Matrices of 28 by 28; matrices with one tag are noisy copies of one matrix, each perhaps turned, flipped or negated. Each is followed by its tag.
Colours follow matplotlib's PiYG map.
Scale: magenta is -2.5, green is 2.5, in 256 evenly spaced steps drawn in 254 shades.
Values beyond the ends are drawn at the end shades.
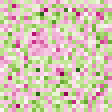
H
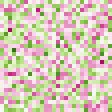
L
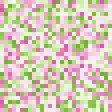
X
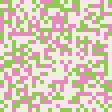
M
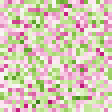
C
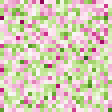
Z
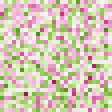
L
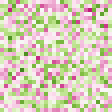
M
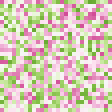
Z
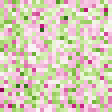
C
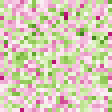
X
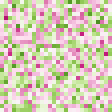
C
